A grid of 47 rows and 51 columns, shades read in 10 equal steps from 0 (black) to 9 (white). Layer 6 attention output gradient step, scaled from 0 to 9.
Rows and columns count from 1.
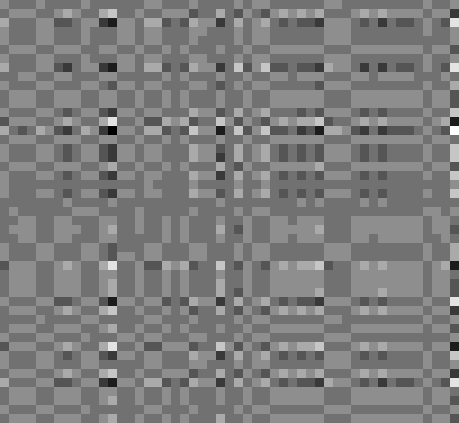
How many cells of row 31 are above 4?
29
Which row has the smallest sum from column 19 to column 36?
15
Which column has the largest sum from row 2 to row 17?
51
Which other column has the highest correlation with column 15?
14
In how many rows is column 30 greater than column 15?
18
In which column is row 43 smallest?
13
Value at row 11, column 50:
5
